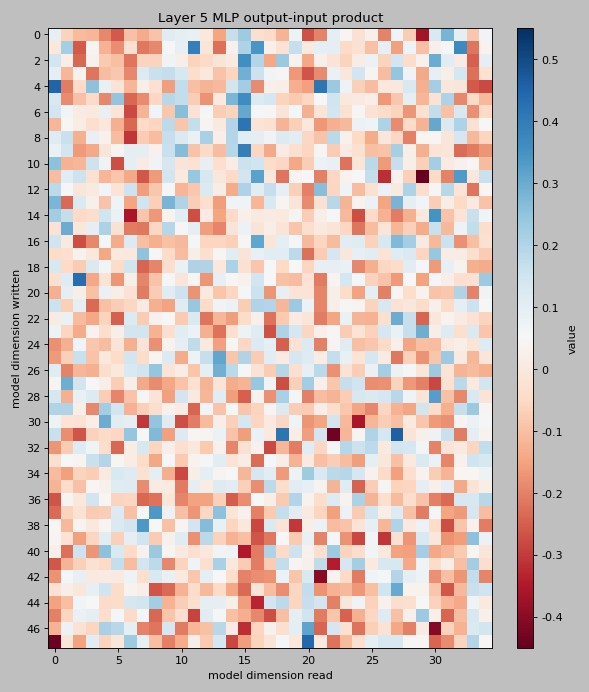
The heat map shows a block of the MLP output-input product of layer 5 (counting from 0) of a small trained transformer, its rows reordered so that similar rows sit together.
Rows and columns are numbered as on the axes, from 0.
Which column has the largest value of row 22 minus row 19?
27
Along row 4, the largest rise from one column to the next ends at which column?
21
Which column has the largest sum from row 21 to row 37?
33
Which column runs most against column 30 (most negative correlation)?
20
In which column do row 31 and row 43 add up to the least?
22
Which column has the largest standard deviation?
15
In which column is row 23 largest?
29
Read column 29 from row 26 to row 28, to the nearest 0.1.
0 -0.2 0
